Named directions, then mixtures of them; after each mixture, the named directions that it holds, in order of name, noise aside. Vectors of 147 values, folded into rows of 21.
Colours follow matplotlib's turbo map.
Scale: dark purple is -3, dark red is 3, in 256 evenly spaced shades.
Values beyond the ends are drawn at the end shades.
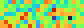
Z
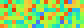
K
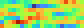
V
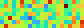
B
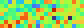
V, Z.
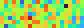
B.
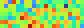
B, K, Z.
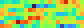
V.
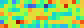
B, V.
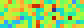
V, Z.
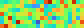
B, V, Z.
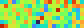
B, K, V.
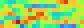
V.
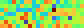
Z.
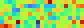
B, V, Z.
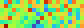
B, K.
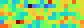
B, V.
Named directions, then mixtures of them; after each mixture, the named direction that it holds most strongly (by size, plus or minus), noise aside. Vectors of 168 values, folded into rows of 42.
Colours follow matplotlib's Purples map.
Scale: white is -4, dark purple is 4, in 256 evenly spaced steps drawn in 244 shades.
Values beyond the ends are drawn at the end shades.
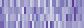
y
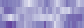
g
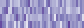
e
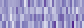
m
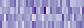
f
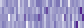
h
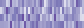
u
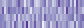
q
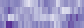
g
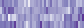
g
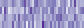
q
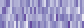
e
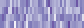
e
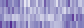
g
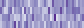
e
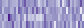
h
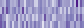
q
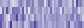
e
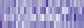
f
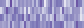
u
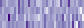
h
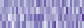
m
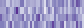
u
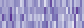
m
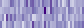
f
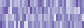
e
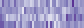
y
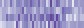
y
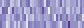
e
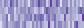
h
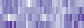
g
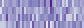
y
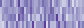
y
